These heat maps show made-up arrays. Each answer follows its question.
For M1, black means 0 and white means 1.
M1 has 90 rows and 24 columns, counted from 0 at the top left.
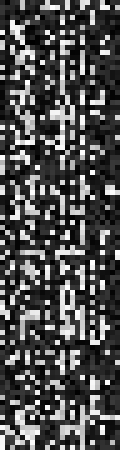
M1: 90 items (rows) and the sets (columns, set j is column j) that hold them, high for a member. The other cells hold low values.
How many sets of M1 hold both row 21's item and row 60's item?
2
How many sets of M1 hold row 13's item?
6
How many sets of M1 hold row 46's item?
7
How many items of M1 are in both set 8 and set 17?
3
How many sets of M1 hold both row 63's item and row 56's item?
5
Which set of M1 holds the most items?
12
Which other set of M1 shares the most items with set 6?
16
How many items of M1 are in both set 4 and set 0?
8
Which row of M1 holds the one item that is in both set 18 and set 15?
62
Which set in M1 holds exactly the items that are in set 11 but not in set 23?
19
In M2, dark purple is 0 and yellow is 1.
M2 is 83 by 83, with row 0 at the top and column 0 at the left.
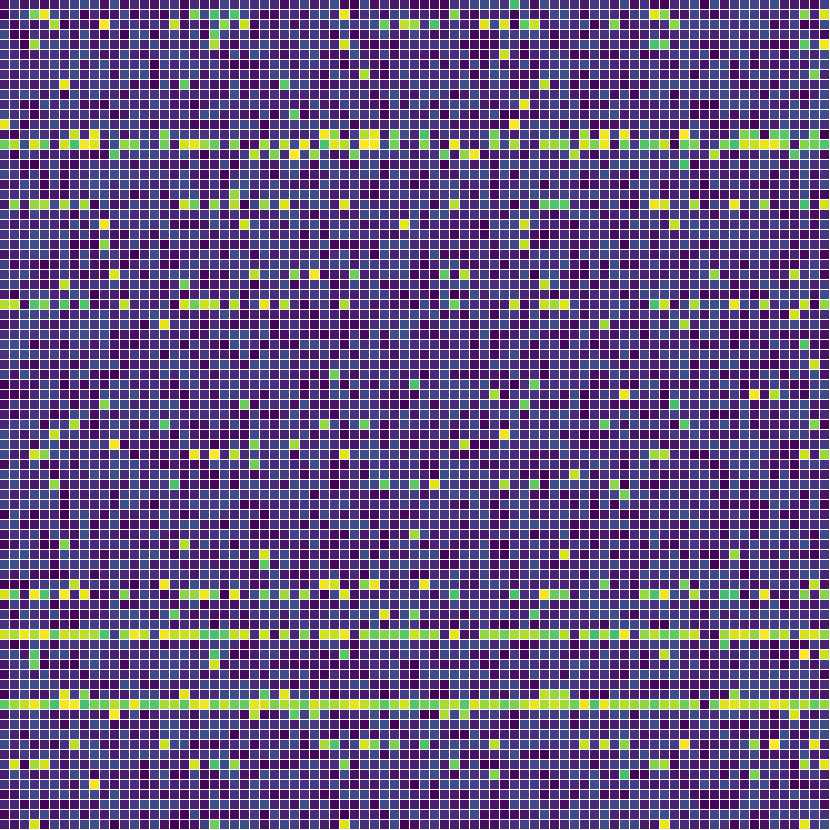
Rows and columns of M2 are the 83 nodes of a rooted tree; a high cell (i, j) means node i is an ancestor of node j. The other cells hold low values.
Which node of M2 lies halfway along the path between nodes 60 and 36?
42
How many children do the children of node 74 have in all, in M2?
3
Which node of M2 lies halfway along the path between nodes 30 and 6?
8
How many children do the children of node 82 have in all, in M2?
2
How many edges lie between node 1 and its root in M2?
7
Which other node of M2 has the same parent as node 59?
13
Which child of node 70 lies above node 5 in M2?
63
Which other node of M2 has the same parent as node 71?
35
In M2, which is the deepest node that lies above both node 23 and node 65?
45
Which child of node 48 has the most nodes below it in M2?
61
